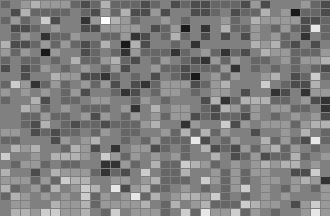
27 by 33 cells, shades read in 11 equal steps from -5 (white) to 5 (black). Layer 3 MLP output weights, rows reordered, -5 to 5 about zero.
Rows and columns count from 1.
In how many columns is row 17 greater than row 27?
22
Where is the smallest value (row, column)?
3, 11
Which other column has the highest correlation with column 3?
19
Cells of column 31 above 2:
2
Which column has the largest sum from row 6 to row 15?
20
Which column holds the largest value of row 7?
5
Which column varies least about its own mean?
17
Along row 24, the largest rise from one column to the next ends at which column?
13
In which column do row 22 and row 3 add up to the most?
31
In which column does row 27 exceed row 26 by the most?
25
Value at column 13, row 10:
0
